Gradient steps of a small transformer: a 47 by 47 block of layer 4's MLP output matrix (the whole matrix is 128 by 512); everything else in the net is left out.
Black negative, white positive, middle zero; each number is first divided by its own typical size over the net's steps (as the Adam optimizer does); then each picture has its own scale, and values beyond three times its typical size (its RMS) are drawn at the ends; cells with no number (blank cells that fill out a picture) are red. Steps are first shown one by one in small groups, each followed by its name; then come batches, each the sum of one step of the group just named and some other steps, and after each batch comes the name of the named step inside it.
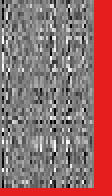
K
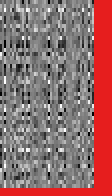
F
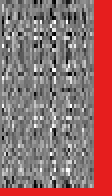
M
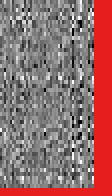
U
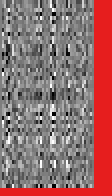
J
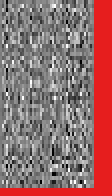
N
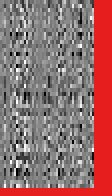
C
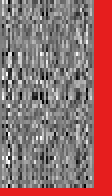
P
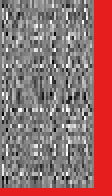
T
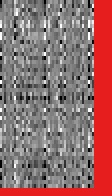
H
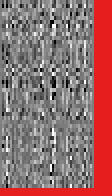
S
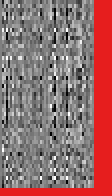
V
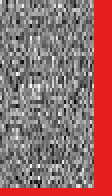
N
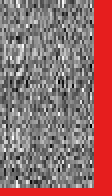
V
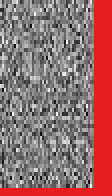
K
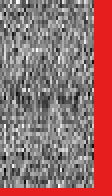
T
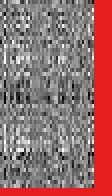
N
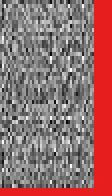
K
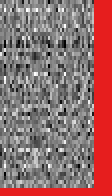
F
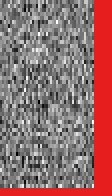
T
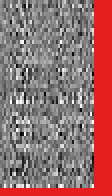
C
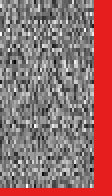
M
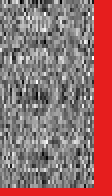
P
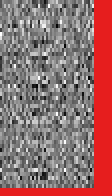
H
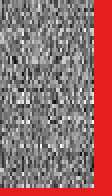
K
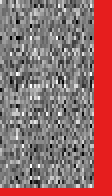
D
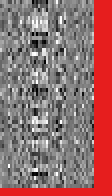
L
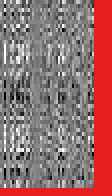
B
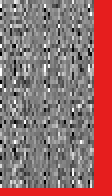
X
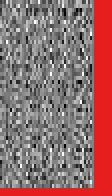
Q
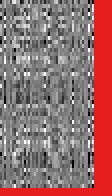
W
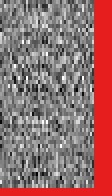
L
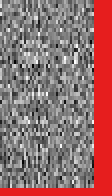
X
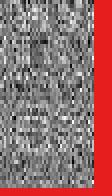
W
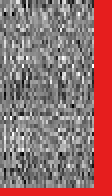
B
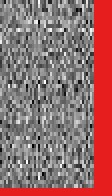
Q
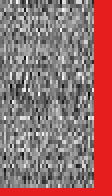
B
